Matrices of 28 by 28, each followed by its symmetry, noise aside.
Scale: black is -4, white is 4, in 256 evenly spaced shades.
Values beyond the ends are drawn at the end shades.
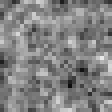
symmetric.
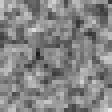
symmetric across the other diagonal.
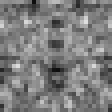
mirrored left to right.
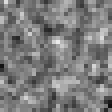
no symmetry.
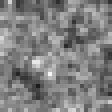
symmetric across the other diagonal.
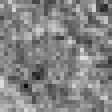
symmetric across the other diagonal.
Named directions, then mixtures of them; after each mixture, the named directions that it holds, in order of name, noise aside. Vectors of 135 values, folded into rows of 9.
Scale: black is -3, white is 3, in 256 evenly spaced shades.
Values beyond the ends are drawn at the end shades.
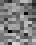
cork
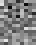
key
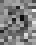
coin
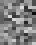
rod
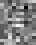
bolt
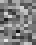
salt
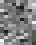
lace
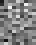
key.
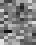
cork, lace.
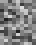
salt.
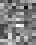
bolt.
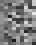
rod.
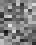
key, lace, salt.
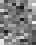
lace.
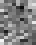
lace.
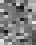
lace.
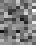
coin, lace, salt.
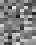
bolt, cork, key.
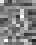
coin, key, salt.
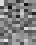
key.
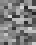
rod.
